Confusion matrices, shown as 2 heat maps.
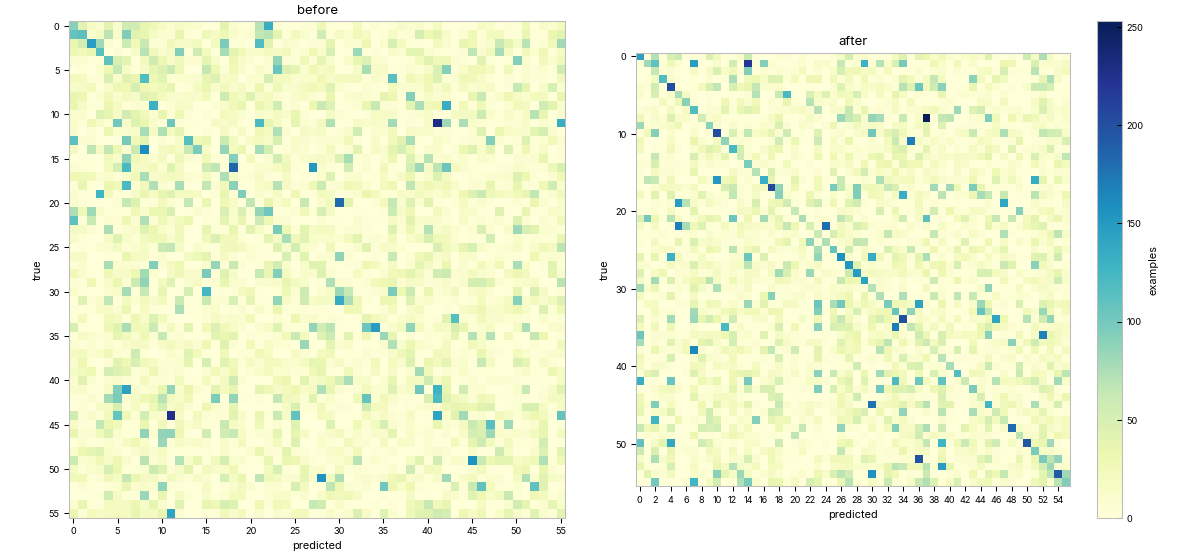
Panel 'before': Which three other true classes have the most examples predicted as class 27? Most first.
16, 34, 54
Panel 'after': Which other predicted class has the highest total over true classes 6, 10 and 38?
7
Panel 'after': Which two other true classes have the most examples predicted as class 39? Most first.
53, 50
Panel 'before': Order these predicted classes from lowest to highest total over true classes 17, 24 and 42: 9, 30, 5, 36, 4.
30, 36, 9, 4, 5
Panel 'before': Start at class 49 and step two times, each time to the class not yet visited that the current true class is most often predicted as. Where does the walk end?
47
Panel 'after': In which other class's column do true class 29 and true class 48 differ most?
33
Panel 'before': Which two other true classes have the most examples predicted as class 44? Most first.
11, 41
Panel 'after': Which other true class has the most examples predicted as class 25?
17
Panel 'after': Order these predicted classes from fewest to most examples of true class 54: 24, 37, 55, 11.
24, 11, 37, 55
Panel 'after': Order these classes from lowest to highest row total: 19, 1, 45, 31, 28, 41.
31, 19, 28, 41, 45, 1
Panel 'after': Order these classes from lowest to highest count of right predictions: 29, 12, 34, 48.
12, 29, 48, 34
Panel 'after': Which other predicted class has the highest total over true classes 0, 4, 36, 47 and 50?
52
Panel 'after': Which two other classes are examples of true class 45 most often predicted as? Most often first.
30, 2
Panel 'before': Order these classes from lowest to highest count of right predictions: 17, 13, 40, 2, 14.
40, 17, 14, 13, 2
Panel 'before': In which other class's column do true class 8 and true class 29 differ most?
38
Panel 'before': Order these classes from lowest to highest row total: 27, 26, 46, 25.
26, 25, 27, 46
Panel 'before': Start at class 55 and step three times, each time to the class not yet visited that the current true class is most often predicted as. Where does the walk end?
6
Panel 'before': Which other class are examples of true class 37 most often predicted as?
7
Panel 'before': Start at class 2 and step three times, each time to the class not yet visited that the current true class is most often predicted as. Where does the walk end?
0
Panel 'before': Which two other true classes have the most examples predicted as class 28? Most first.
51, 41
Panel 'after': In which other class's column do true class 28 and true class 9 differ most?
22
